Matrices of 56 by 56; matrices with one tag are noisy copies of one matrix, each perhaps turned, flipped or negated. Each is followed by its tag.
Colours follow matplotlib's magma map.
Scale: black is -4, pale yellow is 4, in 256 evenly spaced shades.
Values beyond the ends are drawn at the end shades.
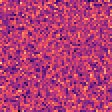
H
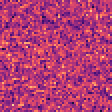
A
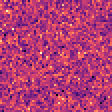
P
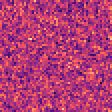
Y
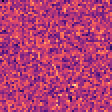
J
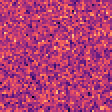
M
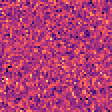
H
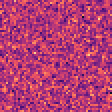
H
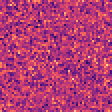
J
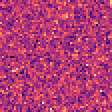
J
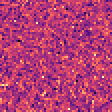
H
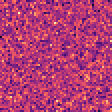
H
